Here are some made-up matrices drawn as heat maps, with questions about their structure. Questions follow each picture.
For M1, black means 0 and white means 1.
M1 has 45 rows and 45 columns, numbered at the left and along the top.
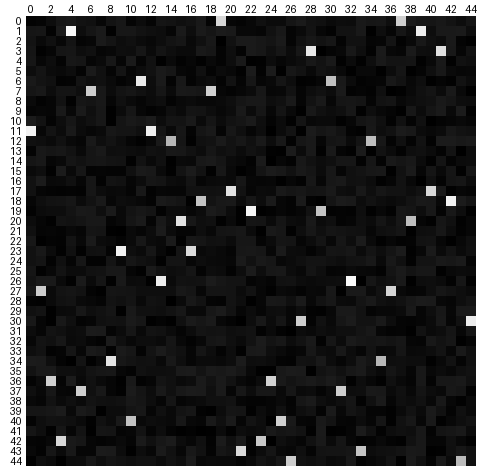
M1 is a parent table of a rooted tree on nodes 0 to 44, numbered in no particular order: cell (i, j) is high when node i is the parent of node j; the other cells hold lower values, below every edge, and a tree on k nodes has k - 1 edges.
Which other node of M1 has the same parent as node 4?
39
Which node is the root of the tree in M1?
7
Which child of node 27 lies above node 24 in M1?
36
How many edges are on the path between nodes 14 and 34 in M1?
2
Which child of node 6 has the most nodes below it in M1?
30
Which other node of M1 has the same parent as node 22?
29
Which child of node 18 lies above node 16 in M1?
42
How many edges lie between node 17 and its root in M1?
2
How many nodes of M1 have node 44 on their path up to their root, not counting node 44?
6
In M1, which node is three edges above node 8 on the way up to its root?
11
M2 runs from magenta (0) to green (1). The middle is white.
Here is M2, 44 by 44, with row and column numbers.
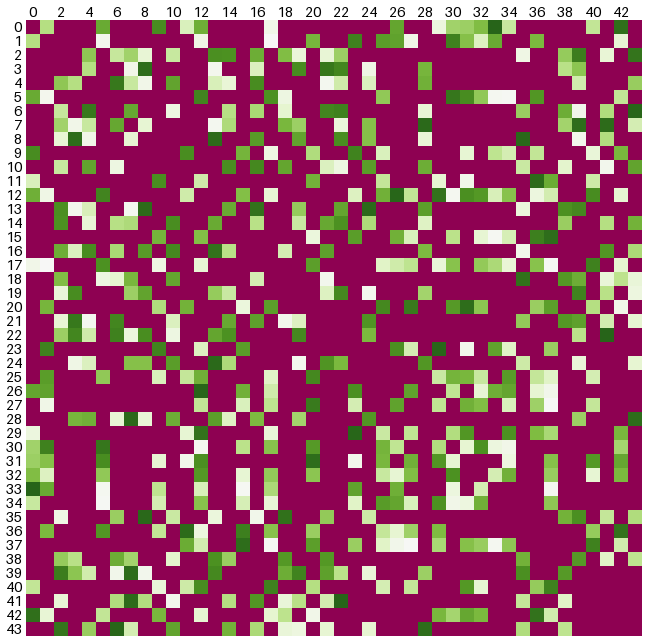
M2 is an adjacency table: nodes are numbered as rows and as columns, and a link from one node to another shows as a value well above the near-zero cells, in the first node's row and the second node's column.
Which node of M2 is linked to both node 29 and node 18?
node 42
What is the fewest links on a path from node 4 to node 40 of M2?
5
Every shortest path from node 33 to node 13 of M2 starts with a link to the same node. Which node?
node 5
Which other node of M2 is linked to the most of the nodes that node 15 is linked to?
node 17
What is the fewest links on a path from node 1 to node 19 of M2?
4
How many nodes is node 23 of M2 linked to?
11
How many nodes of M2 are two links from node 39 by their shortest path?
7
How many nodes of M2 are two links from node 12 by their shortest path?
3
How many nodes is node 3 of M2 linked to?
12
